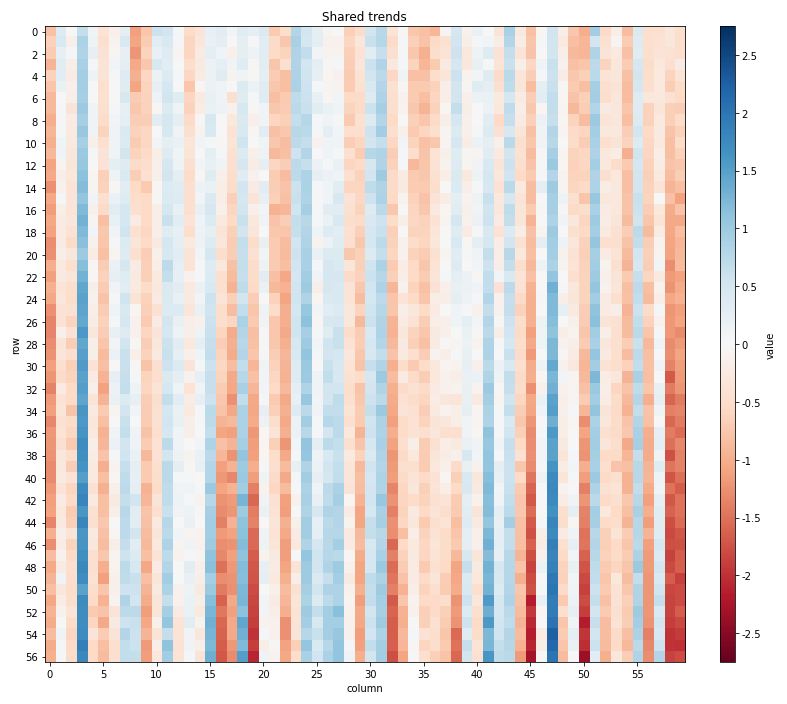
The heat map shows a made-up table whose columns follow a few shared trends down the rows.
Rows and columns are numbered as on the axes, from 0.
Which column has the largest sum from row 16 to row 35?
3
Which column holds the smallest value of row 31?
58
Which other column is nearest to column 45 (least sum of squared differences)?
59
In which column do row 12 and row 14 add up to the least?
0
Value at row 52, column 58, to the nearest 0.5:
-2
